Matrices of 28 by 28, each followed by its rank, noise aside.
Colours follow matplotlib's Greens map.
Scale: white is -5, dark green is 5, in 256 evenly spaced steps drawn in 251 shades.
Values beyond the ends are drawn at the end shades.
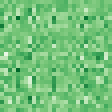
three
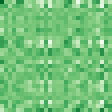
two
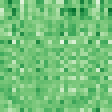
two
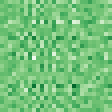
two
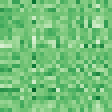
three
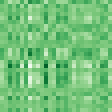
one
